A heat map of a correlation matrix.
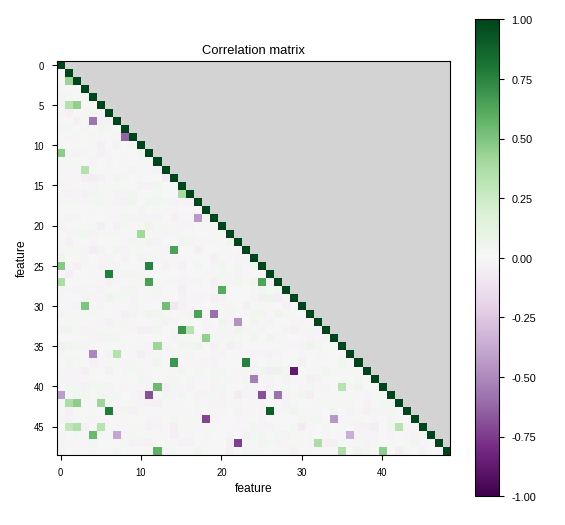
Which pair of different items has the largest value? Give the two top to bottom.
26, 43
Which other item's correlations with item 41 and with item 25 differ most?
11
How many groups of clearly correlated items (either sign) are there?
16
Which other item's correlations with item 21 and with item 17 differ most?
31
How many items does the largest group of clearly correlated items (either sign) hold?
5
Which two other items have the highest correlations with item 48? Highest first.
12, 40
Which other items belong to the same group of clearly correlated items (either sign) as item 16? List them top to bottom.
15, 33
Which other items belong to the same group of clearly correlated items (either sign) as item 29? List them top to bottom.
38
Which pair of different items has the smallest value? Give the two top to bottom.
29, 38
